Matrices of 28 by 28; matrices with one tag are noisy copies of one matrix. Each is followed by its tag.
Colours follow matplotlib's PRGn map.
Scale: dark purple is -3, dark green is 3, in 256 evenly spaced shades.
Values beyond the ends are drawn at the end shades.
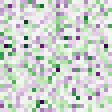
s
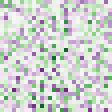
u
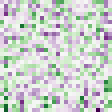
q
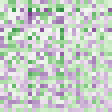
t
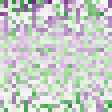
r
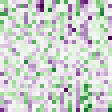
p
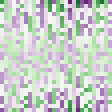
p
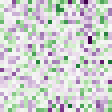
p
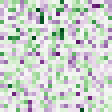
t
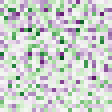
t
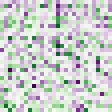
s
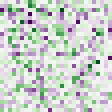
t
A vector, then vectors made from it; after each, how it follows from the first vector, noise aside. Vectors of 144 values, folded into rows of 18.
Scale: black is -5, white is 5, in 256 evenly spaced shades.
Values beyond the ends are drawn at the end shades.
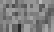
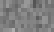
reversed, shrunk.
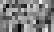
scaled up.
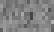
wrapped around, shrunk.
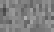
wrapped around, shrunk.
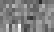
negated.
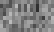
wrapped around.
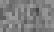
wrapped around, shrunk.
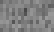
wrapped around, shrunk.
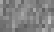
wrapped around, negated, shrunk.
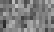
wrapped around.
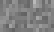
reversed, negated, shrunk.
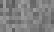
wrapped around, shrunk.
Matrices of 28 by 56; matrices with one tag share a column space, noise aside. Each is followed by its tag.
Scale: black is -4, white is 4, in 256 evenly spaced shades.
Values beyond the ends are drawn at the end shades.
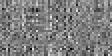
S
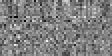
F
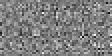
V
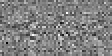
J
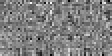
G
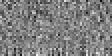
G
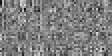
S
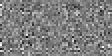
V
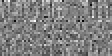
F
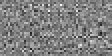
V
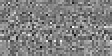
J
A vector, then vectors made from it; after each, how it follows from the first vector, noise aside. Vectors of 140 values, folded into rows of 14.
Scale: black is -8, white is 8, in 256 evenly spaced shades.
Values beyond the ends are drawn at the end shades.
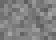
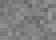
shrunk.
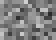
negated, scaled up.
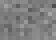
wrapped around, partly zeroed.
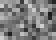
negated, scaled up.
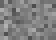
reversed.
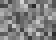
reversed, scaled up.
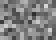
reversed, scaled up.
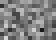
reversed, scaled up.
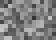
reversed, scaled up.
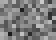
negated, scaled up.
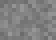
shrunk.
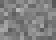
reversed.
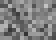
reversed, scaled up.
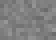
shrunk.
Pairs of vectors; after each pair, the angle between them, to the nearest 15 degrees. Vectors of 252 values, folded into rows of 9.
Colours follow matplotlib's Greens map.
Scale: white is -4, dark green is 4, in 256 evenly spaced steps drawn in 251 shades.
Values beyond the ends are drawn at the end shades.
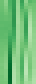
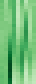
30 degrees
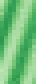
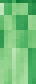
90 degrees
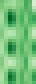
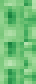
30 degrees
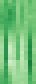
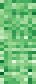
75 degrees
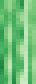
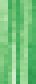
90 degrees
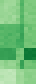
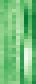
105 degrees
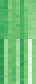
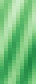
105 degrees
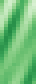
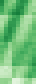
60 degrees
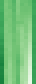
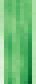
165 degrees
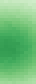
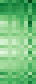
150 degrees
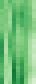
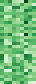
75 degrees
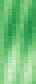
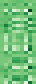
90 degrees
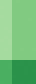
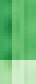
165 degrees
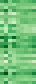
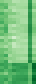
105 degrees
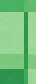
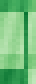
15 degrees
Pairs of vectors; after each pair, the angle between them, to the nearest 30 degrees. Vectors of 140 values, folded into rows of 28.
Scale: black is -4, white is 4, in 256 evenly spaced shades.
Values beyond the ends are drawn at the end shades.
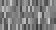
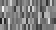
30 degrees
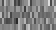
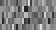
90 degrees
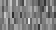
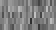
60 degrees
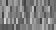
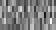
60 degrees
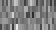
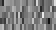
90 degrees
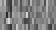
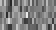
30 degrees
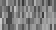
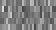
120 degrees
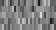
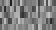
60 degrees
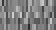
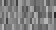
90 degrees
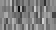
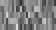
60 degrees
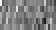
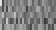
60 degrees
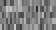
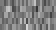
60 degrees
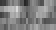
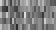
120 degrees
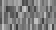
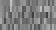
90 degrees
